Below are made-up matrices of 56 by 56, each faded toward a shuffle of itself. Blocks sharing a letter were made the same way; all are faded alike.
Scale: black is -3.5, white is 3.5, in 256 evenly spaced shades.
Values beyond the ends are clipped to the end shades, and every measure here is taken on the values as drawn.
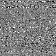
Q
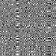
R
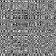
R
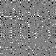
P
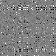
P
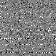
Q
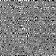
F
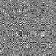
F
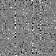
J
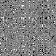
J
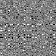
F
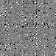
J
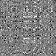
F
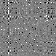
P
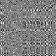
R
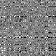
F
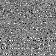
Q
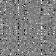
J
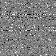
Q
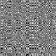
R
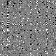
J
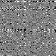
F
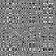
R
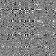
P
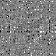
J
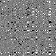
P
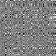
R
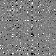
J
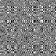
R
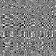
R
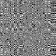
R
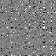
J
